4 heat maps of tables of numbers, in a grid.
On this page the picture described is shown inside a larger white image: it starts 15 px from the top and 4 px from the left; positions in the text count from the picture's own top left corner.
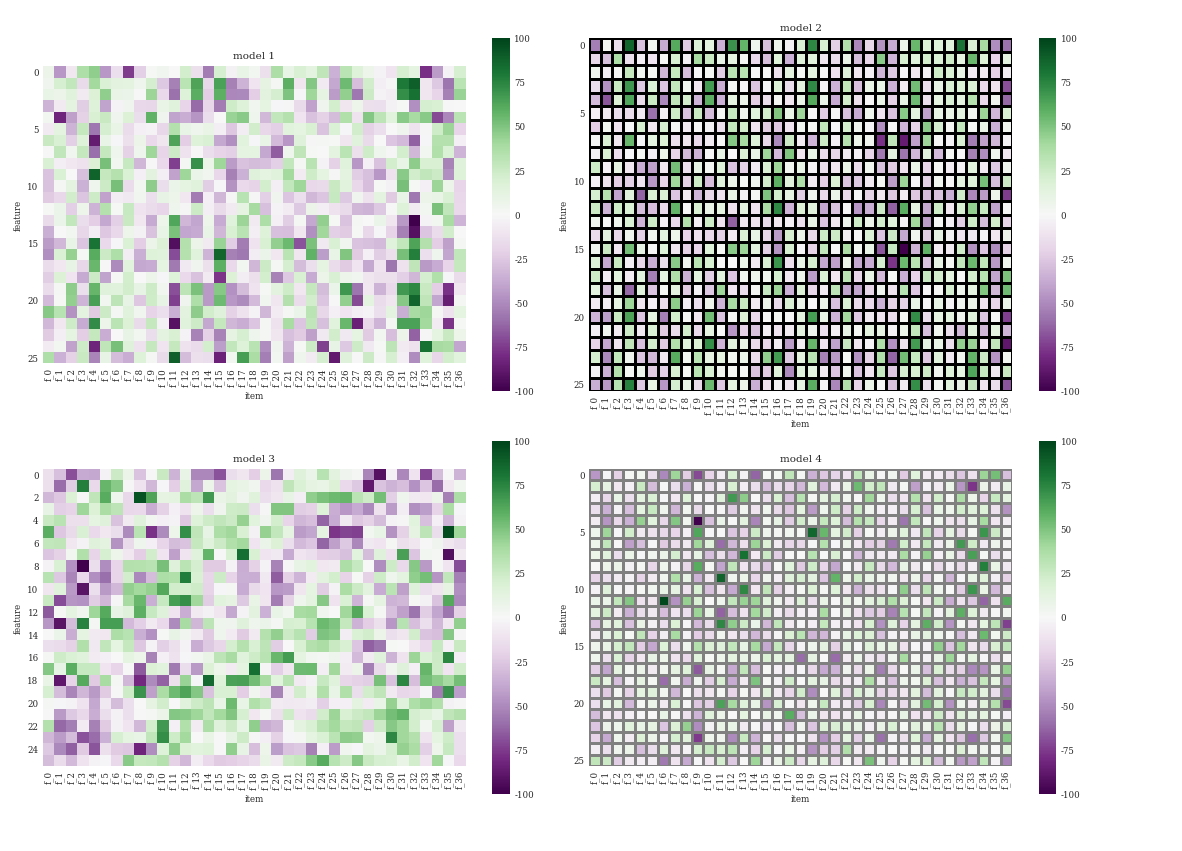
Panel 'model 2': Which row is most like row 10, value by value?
5
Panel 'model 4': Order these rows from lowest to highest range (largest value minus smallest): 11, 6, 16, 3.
3, 16, 6, 11
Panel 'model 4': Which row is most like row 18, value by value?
25
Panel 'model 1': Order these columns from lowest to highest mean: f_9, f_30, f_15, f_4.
f_30, f_15, f_9, f_4
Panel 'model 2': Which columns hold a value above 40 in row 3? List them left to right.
f_3, f_10, f_19, f_28
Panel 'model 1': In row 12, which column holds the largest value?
f_34
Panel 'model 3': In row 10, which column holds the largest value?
f_10
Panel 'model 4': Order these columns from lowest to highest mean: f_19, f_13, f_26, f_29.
f_26, f_19, f_29, f_13
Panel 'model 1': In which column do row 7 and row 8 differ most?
f_11
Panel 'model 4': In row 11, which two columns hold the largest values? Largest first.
f_6, f_36
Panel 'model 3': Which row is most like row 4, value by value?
6
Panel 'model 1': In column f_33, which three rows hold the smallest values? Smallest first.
0, 17, 14
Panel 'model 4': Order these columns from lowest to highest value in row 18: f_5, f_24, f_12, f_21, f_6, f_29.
f_6, f_12, f_21, f_5, f_29, f_24
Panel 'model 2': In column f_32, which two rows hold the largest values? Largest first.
0, 22
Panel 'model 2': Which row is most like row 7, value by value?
15
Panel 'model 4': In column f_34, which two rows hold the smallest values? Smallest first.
11, 17
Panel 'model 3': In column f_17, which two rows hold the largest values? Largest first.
7, 18
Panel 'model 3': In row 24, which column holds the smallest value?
f_8
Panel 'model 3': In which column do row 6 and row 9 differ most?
f_12
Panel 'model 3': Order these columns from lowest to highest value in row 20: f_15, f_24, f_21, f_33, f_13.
f_24, f_21, f_15, f_13, f_33
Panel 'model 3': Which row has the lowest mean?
0
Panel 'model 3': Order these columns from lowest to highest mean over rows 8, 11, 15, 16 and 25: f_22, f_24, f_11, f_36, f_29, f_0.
f_36, f_29, f_0, f_11, f_22, f_24
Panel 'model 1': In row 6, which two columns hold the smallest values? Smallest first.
f_4, f_32
